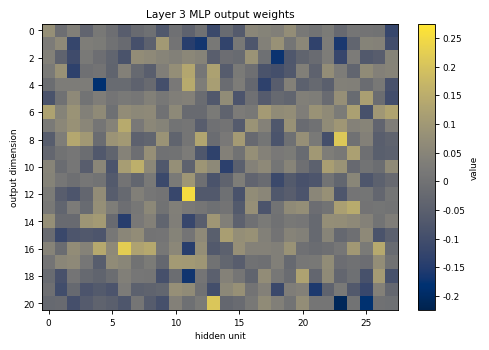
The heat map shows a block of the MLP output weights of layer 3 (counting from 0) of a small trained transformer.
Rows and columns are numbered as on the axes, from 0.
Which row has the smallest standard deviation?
17
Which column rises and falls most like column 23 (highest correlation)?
2
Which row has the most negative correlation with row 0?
3
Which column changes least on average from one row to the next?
5
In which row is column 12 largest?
8
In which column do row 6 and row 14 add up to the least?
11
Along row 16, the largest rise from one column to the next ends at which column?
12
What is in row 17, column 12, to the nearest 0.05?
0.1
